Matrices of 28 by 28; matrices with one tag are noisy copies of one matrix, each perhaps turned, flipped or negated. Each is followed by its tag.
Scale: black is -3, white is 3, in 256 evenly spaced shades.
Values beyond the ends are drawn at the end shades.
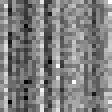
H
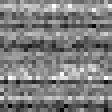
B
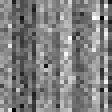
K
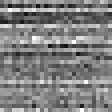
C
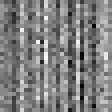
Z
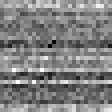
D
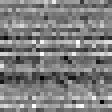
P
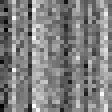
B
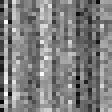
K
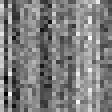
K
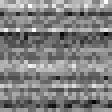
B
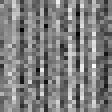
Z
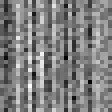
Z
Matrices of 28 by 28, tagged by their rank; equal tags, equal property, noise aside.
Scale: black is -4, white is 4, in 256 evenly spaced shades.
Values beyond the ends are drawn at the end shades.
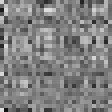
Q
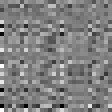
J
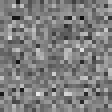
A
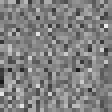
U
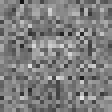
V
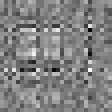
J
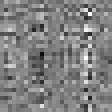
J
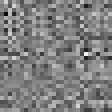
V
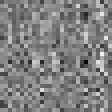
V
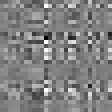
J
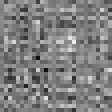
V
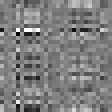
J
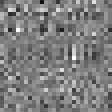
V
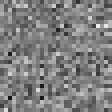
A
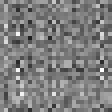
Q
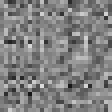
A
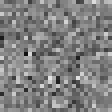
U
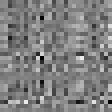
Q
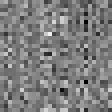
V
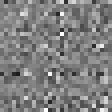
A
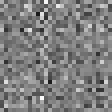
V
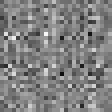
V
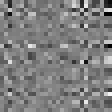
J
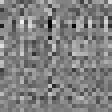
Q
